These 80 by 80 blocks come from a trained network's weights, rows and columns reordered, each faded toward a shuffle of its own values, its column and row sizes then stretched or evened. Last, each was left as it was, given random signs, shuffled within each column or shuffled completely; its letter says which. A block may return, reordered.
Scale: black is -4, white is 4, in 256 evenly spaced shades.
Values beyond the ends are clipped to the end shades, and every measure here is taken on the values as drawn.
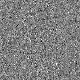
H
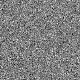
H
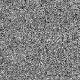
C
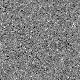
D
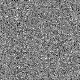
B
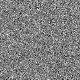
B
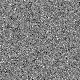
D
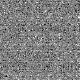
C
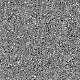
B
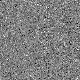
H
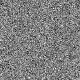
H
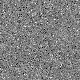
D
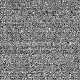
C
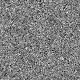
D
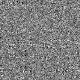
B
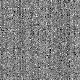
C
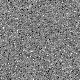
D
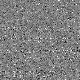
B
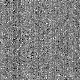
C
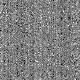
C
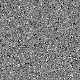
B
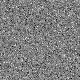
D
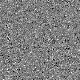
B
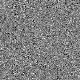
B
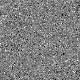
B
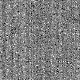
C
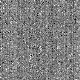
C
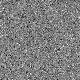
D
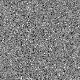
B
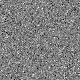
D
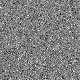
D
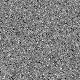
D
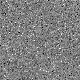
D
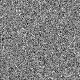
H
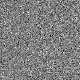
H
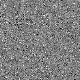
B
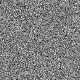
H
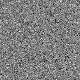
B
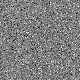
D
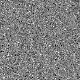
B
